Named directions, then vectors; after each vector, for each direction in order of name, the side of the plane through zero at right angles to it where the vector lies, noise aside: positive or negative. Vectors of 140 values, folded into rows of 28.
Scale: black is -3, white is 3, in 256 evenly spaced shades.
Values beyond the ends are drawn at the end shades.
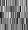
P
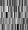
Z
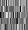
positive, negative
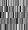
positive, negative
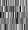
positive, negative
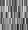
positive, positive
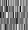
positive, negative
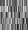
positive, positive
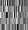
negative, positive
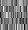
positive, negative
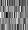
negative, positive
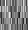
positive, positive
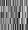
positive, positive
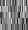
positive, positive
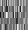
positive, negative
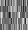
negative, negative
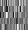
positive, negative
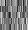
negative, negative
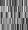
positive, positive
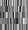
positive, negative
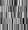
positive, positive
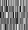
positive, negative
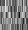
positive, positive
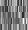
negative, negative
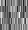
negative, negative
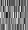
negative, positive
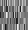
positive, negative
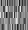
negative, positive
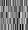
positive, positive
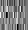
negative, positive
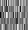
positive, negative
